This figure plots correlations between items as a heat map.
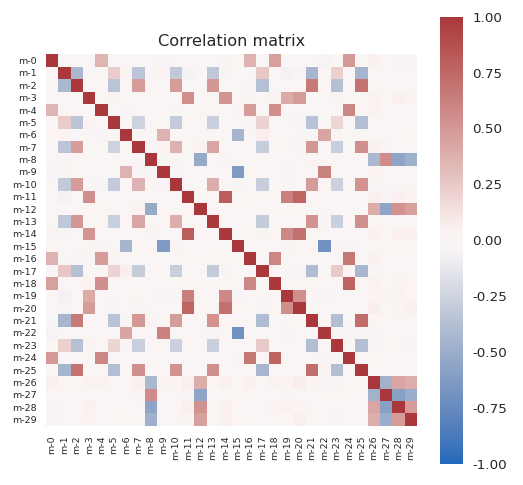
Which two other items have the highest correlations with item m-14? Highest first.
m-11, m-20
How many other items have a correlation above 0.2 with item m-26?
3
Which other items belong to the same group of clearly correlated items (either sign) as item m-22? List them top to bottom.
m-6, m-9, m-15
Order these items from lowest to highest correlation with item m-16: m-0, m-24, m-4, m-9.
m-9, m-0, m-4, m-24
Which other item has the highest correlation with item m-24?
m-18
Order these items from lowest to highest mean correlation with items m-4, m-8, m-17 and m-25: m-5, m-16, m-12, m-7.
m-12, m-5, m-7, m-16
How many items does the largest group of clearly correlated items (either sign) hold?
10
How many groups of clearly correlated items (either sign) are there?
5
